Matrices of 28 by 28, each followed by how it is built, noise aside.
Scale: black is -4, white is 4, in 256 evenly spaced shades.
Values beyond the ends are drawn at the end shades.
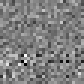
uneven rows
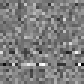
uneven rows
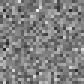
noise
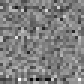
uneven rows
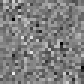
block diagonal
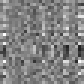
low rank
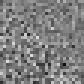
lower triangular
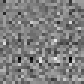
low rank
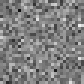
noise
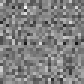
low rank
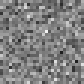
noise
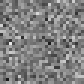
noise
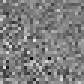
lower triangular
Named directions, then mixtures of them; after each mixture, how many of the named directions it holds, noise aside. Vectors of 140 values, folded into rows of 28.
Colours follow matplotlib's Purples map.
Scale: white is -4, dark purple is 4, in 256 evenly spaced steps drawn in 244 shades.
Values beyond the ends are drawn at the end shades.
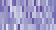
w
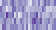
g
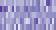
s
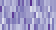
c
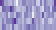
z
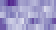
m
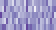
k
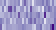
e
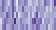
two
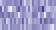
three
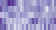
two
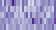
four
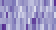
four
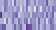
one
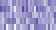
three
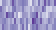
one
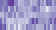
two
